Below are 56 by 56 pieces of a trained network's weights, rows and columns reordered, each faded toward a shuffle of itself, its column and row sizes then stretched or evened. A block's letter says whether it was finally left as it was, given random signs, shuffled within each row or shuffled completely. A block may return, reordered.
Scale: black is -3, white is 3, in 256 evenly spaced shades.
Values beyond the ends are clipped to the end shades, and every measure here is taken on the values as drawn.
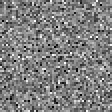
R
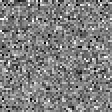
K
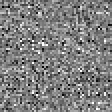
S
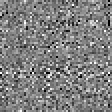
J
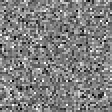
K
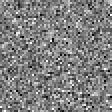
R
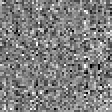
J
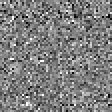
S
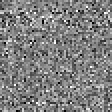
K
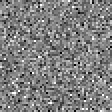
R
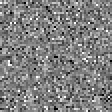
K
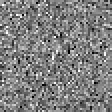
R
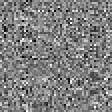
J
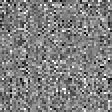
J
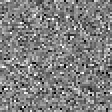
K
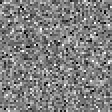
R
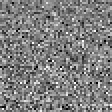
K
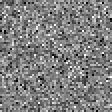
R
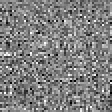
J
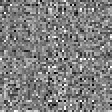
J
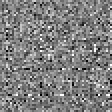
S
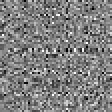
J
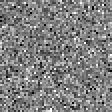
R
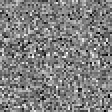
K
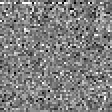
K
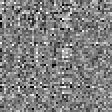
J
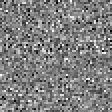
K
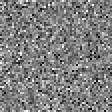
R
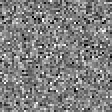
K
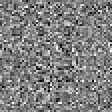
J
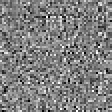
J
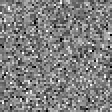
R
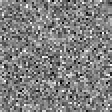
K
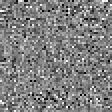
K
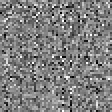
S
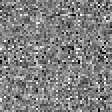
S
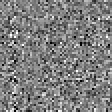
S
